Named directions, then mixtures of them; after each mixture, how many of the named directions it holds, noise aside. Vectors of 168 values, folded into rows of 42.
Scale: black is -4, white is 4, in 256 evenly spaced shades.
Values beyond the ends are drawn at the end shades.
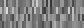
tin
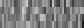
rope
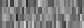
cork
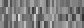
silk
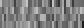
one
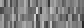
three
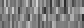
two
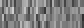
three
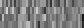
three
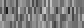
one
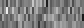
two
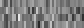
one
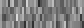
one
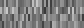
one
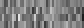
one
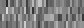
three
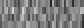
two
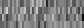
two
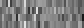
three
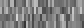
two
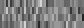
three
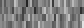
three
